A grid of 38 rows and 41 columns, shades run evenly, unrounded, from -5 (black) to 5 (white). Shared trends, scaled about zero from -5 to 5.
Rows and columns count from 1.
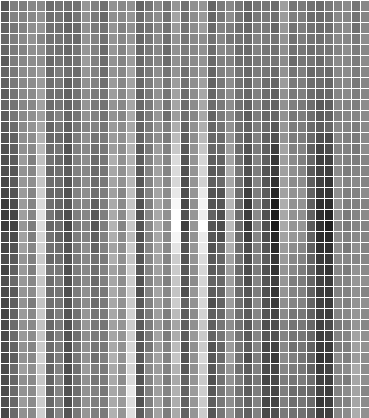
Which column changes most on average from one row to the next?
20
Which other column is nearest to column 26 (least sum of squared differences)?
18
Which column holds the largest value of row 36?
15
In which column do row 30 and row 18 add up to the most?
23
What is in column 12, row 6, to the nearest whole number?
-1
